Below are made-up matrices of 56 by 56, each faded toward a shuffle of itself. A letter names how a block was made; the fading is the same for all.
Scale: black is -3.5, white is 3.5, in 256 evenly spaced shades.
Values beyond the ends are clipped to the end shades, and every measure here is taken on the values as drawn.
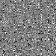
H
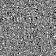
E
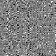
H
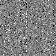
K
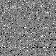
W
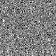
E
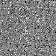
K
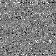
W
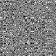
H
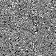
K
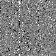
K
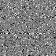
W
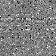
W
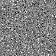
K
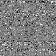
W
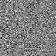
E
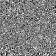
W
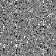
H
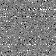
W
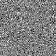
E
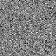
E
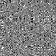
H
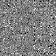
H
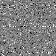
W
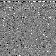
W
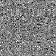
E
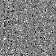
K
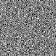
E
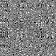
H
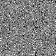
K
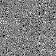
K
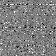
W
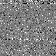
W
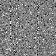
K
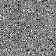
W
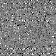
W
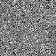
E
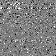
W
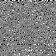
W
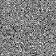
E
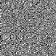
E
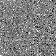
K
